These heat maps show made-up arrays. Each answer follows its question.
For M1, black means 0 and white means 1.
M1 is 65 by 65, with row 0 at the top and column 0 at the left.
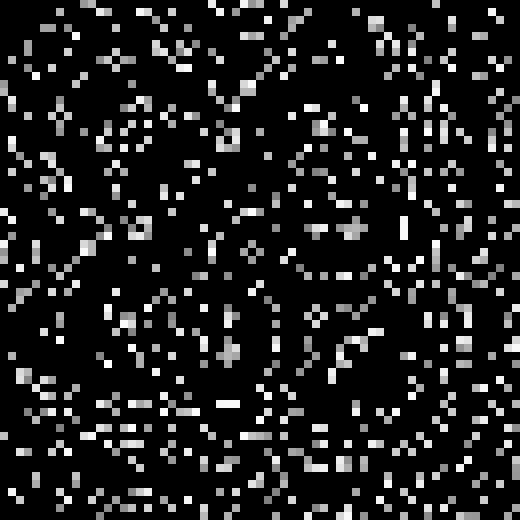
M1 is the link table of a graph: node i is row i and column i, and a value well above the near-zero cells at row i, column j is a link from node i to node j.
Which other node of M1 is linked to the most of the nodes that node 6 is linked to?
node 51
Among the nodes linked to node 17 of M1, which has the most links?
node 55
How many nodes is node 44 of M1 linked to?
12
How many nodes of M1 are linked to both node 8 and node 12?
0
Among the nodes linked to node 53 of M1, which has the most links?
node 16
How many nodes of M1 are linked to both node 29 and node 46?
0
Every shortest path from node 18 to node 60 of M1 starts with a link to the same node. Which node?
node 63
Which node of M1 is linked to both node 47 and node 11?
node 62
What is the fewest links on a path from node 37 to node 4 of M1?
4
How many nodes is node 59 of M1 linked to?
9
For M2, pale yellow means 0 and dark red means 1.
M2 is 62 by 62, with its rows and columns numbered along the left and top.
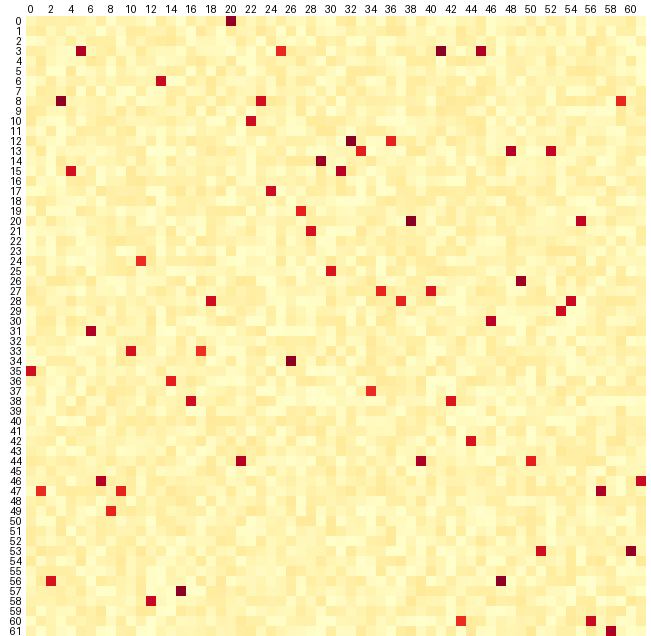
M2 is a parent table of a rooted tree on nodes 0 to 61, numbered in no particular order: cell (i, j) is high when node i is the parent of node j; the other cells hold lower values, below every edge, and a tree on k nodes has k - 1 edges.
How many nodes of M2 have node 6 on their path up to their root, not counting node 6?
9
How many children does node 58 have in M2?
1
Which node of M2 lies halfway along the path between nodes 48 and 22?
33
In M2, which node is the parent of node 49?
26
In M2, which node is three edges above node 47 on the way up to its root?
53
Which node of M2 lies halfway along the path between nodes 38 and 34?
21
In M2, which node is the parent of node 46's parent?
25
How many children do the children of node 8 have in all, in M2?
4
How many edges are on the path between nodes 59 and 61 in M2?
6
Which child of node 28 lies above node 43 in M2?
37
